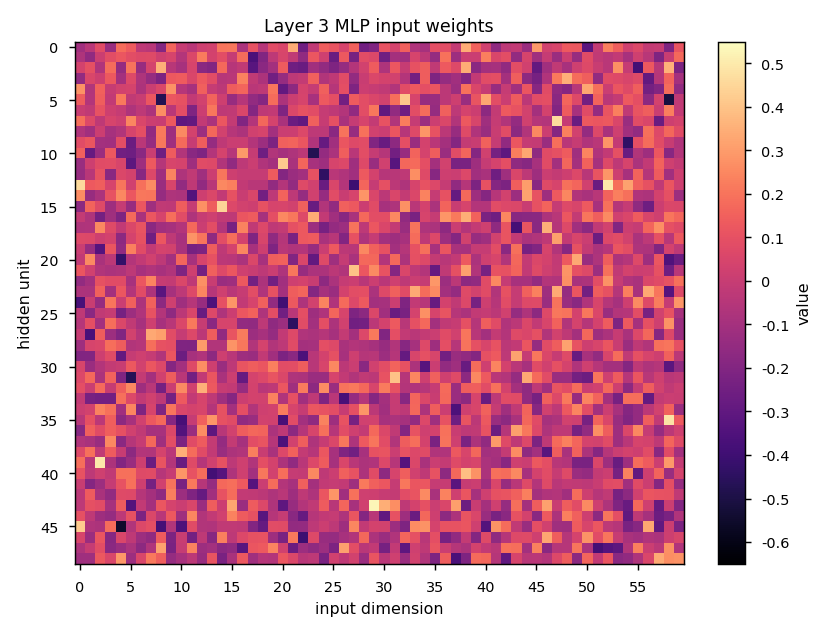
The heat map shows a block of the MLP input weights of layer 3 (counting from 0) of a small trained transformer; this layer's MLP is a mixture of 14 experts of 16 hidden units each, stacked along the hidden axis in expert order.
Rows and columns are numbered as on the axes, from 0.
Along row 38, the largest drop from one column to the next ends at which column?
44
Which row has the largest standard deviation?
45
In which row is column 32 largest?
5
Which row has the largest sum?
32
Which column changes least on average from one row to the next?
6
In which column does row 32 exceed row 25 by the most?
12
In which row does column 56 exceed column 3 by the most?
23
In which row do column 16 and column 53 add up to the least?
47
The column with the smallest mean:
37
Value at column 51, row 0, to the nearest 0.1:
0
